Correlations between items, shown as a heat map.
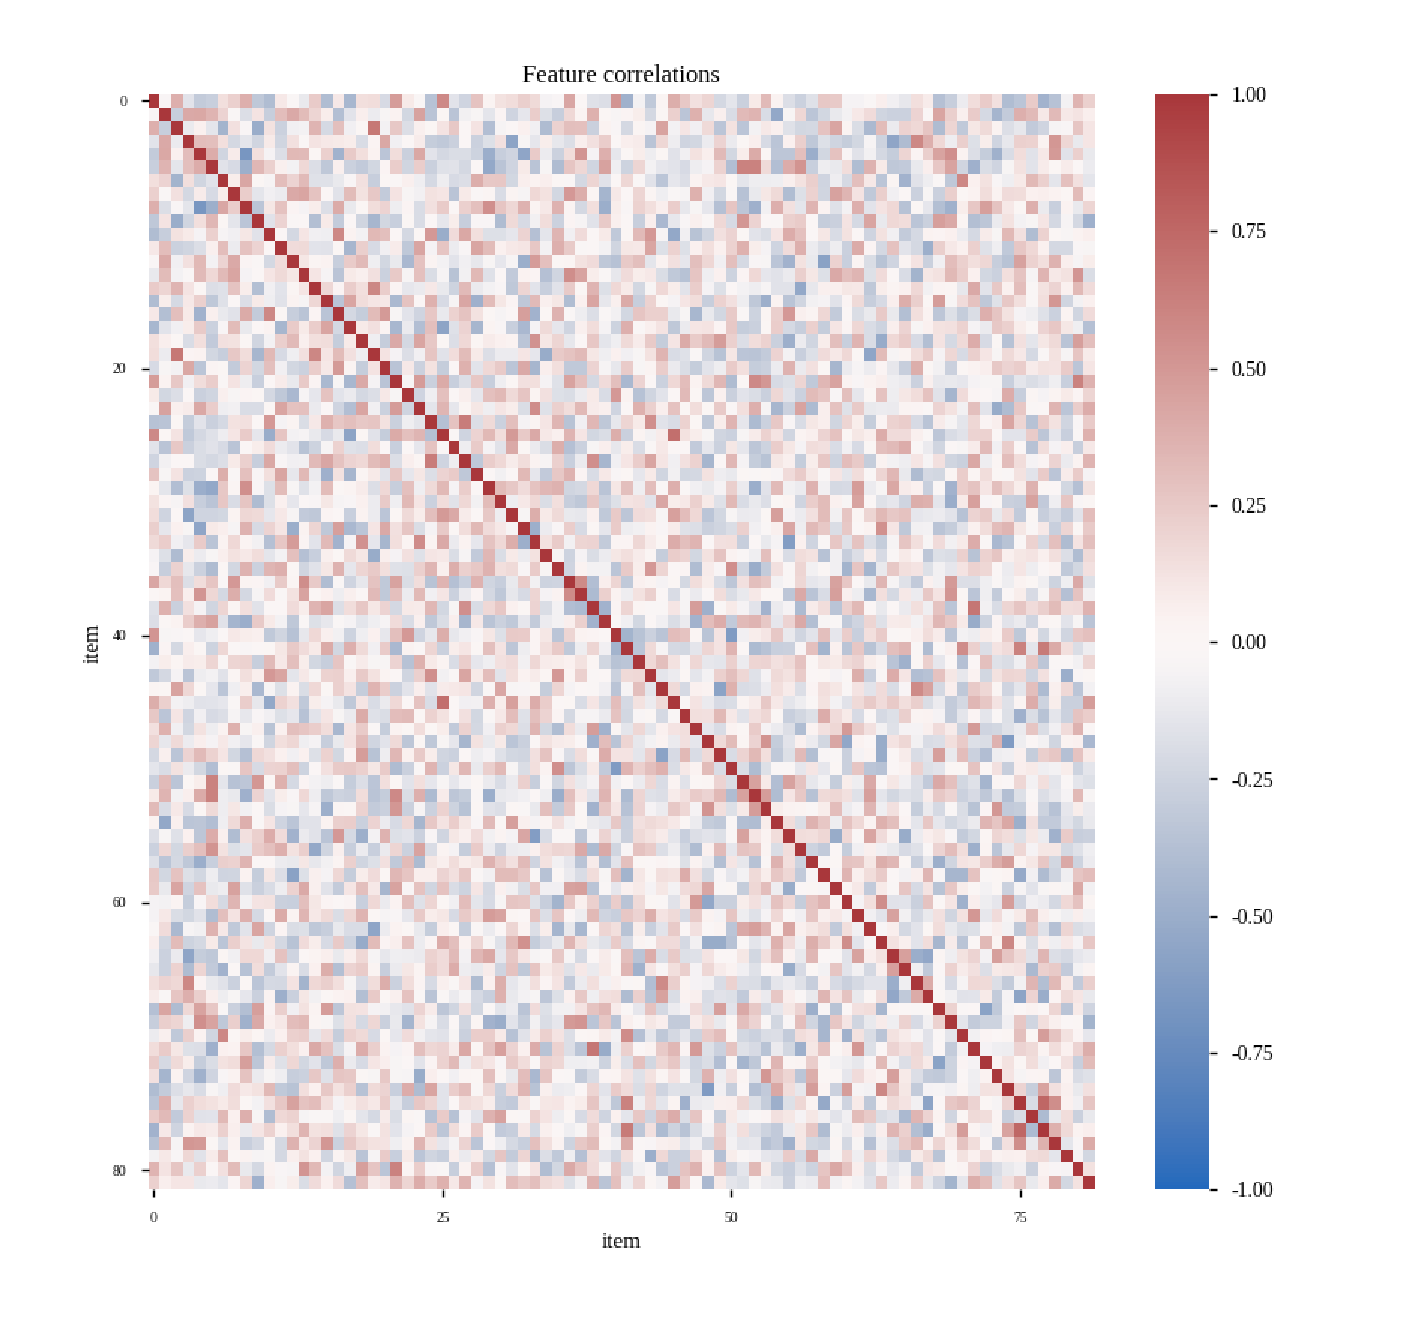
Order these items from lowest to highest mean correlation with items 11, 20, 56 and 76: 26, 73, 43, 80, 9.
80, 26, 73, 9, 43
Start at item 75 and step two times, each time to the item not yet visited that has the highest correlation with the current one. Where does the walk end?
41
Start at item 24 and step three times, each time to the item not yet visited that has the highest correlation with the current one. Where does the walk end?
71
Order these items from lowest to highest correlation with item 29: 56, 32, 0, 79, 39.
39, 79, 56, 0, 32
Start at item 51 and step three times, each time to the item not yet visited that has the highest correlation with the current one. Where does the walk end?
21
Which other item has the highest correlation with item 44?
66
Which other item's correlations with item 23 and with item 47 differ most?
56
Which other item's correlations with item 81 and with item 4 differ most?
69
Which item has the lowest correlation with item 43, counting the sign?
79
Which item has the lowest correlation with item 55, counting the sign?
33
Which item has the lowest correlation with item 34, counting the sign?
19
